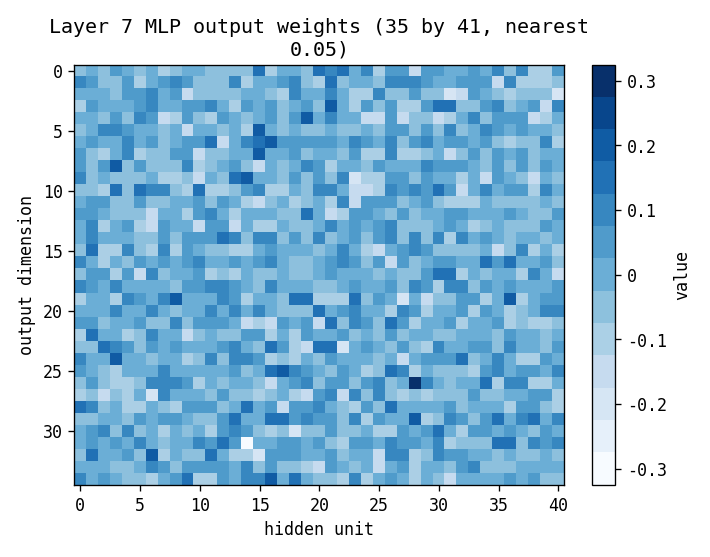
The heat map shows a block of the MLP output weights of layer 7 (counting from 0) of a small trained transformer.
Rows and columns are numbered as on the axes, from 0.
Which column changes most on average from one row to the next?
16
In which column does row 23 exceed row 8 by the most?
21
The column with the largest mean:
26
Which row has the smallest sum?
27
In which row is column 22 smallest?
23
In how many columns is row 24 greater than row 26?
18
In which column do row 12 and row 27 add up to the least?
6
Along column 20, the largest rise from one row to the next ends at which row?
20
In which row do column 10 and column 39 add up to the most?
10
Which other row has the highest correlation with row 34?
7
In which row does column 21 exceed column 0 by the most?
3
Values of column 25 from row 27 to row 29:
0.1 -0.05 0.05
